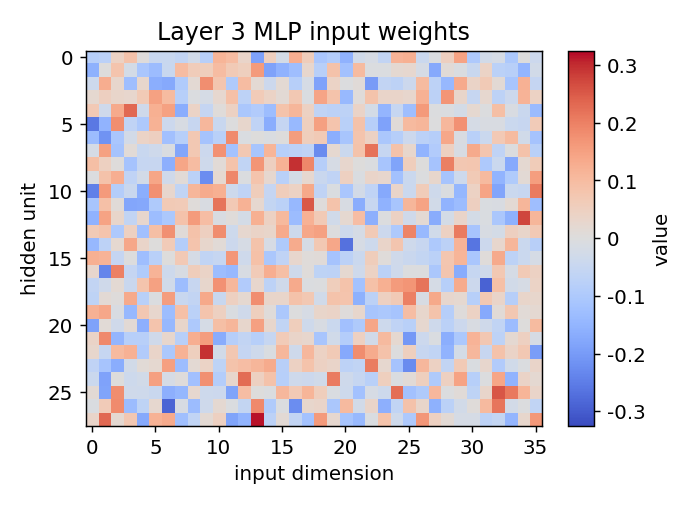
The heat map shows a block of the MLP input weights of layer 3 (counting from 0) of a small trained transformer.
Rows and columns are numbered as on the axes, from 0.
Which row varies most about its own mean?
27
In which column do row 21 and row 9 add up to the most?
1
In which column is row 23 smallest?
25
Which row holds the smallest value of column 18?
7
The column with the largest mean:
13
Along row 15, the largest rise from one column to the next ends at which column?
11
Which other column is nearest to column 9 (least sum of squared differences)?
19
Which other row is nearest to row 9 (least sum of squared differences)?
20
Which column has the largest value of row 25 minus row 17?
31
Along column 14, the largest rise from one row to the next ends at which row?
16
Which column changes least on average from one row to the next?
30
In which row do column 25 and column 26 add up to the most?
17
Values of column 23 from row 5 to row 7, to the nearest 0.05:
-0.2 -0.1 -0.05
